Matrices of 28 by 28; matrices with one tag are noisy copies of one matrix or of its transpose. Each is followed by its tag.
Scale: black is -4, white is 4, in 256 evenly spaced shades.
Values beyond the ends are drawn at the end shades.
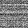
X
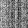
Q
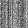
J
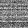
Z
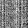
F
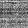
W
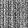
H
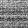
Q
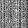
F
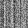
X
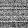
Z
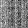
Q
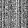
F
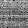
Q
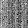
Q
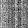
Q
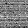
F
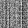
Z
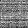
F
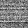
Z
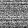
F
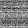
J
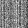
F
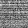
H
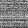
F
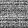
F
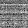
X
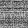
J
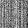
F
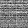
H
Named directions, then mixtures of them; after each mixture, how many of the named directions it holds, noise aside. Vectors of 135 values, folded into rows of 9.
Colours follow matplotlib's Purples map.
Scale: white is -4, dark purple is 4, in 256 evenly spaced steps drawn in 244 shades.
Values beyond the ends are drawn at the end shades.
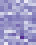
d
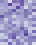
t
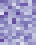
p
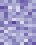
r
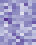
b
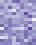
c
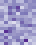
two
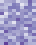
three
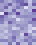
four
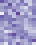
four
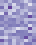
three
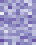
four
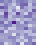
two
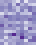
one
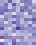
four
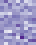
one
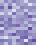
two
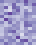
two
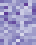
three
